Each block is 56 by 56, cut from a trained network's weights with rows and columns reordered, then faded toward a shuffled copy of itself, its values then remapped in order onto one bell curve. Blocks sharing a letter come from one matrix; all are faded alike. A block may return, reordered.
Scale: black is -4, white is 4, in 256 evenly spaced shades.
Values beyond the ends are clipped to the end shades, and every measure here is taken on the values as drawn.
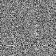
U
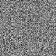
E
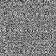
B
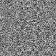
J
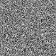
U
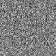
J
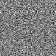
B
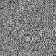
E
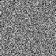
E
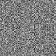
E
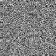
B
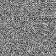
B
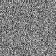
J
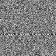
B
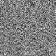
E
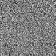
J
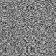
E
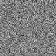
E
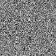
U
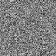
J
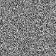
U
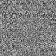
B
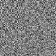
E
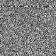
U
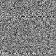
B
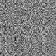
E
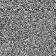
U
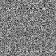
B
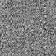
E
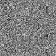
J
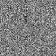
J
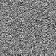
E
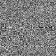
B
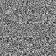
B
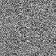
J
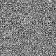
J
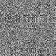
B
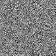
U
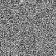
J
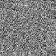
J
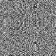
E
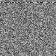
U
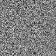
U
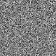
U
